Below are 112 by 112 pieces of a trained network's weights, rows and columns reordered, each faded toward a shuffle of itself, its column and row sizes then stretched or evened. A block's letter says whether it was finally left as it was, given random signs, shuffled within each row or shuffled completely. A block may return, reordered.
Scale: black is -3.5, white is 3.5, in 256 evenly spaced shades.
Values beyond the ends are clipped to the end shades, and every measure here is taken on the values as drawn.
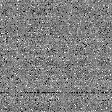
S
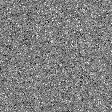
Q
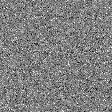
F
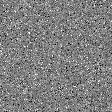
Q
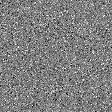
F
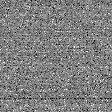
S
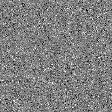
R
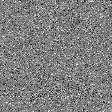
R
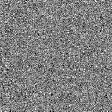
S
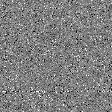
R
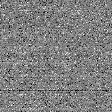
S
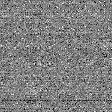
S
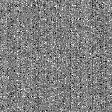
S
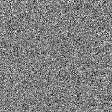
S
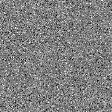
R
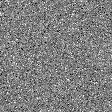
Q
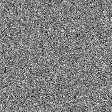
R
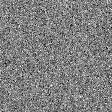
Q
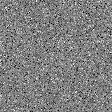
Q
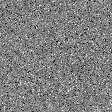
Q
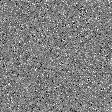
Q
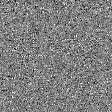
F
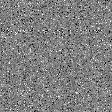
R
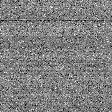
F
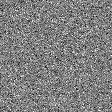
Q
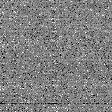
S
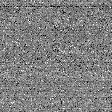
S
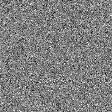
R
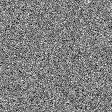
Q
